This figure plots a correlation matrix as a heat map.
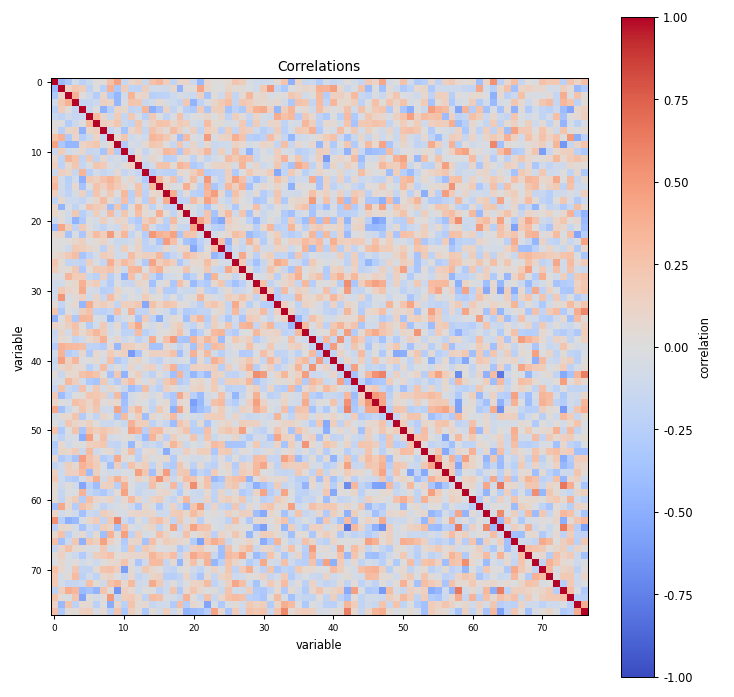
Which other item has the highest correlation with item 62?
64
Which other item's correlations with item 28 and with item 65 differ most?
10
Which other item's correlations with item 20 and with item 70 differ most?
46
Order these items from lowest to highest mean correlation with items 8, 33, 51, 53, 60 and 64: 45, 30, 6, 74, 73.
30, 6, 45, 73, 74
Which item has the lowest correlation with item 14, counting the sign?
4
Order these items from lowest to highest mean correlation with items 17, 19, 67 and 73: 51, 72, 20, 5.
5, 72, 51, 20
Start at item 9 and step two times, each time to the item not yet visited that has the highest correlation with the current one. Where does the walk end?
0
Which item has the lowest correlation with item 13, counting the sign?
32
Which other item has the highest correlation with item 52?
36
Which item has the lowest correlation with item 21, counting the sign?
66
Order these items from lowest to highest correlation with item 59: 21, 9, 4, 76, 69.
21, 9, 76, 4, 69
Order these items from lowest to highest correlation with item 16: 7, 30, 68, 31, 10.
30, 31, 7, 68, 10
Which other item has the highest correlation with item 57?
15
